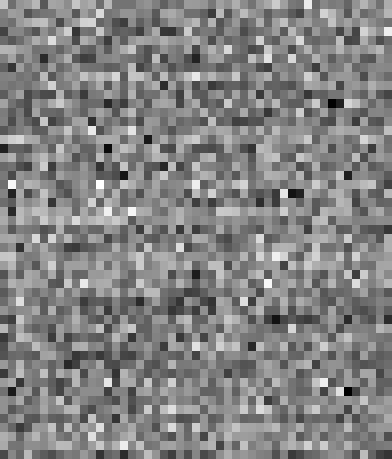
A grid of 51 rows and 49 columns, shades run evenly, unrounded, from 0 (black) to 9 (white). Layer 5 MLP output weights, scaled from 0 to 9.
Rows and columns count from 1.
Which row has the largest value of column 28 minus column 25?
31
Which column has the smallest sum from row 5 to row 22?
14
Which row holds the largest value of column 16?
50
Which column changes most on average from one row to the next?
25
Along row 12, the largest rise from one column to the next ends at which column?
44
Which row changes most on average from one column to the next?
22
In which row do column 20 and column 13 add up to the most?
21
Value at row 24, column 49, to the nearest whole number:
4
